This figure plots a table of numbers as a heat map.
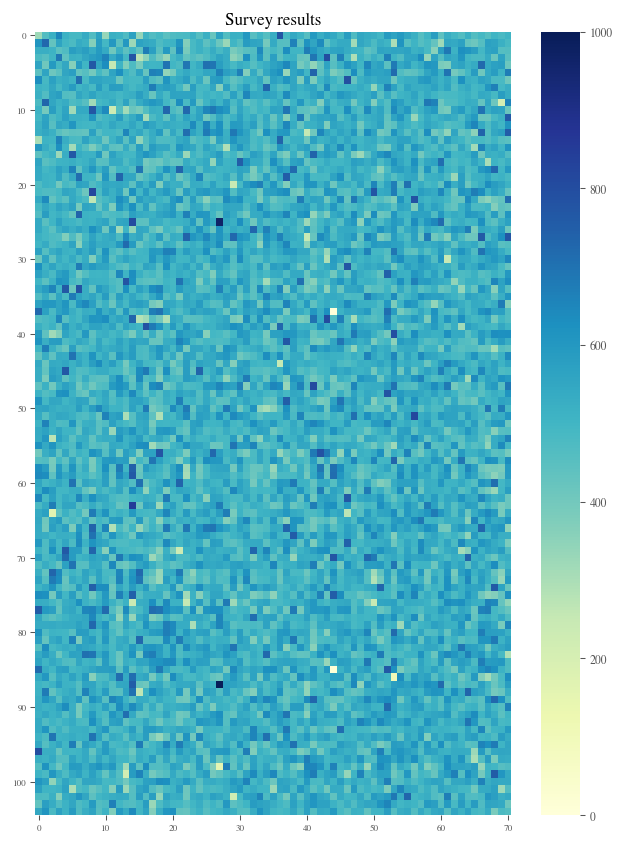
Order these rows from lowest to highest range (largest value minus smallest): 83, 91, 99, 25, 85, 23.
23, 91, 83, 99, 25, 85
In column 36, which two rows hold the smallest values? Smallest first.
44, 56
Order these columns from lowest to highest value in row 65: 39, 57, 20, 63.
20, 63, 39, 57
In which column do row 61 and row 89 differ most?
68
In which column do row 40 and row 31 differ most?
53
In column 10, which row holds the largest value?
77
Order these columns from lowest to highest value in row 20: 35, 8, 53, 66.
8, 66, 35, 53
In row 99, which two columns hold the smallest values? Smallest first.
13, 46
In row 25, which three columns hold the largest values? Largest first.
27, 14, 60
